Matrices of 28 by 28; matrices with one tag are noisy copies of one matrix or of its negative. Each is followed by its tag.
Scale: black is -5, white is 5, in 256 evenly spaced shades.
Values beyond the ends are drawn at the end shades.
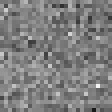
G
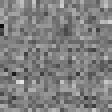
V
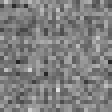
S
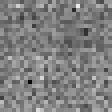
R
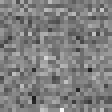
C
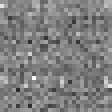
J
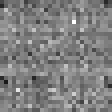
J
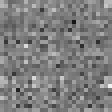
J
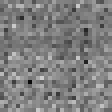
R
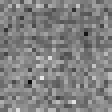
R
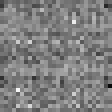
J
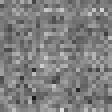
C
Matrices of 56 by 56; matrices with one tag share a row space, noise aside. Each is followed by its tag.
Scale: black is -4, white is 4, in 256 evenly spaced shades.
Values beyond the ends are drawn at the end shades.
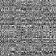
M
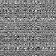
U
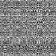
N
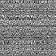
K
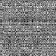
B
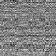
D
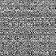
K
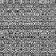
K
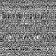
B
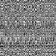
U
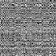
M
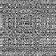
B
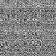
U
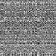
U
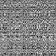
N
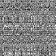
K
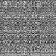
U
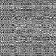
M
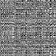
M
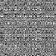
U
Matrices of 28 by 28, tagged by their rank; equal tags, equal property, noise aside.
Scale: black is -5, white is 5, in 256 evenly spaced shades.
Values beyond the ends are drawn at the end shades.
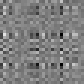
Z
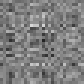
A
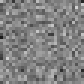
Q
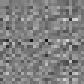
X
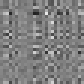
A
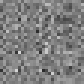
X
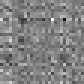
A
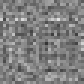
Q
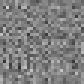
Q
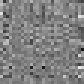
X
